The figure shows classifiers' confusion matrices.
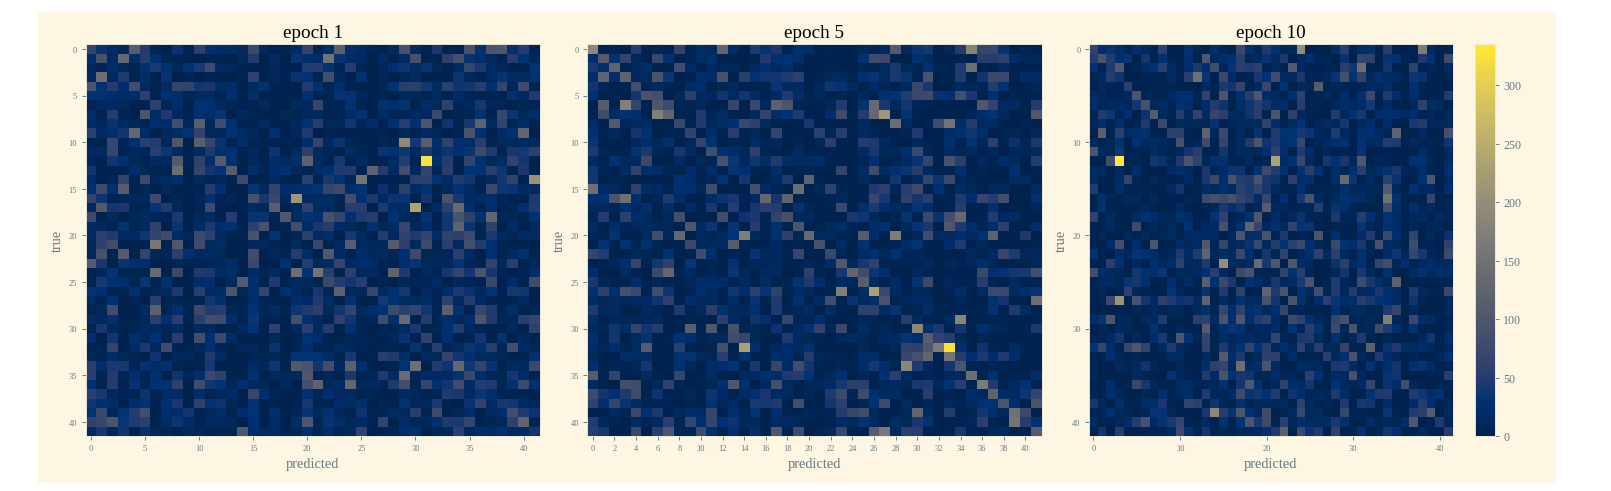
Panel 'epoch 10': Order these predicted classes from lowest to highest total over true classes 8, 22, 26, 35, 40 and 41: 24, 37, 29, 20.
29, 24, 37, 20
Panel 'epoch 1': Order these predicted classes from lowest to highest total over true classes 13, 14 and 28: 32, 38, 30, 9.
9, 32, 38, 30
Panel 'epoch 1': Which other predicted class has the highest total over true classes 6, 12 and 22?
31
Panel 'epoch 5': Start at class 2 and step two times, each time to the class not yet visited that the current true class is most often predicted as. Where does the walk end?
0
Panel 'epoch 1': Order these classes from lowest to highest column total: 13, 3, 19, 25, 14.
14, 13, 25, 3, 19
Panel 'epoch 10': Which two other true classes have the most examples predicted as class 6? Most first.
40, 32
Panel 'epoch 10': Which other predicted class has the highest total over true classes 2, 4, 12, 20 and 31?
3
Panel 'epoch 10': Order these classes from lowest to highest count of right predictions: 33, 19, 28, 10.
28, 33, 19, 10
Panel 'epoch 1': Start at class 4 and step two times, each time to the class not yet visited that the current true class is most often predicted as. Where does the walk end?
23
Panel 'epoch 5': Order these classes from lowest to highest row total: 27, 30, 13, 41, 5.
13, 27, 5, 30, 41
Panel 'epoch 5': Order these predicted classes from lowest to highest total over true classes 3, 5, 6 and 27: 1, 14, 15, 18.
14, 15, 18, 1
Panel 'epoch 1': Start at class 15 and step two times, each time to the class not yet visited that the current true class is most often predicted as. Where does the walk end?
1
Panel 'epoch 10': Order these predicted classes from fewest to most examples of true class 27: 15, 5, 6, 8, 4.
4, 15, 6, 8, 5
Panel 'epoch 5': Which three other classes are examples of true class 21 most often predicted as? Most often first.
13, 9, 34
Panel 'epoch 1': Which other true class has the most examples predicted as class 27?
29
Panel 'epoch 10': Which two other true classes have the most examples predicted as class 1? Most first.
9, 32
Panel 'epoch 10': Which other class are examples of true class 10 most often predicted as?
19
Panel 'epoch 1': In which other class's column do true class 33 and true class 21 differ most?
6
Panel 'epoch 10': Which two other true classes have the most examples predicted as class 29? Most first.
14, 3
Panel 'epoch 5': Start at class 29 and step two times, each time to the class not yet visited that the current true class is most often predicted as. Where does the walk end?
19
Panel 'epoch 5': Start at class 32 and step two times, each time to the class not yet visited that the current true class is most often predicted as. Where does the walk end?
31
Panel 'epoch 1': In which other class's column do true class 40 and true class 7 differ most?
20
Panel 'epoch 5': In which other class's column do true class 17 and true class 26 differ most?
23
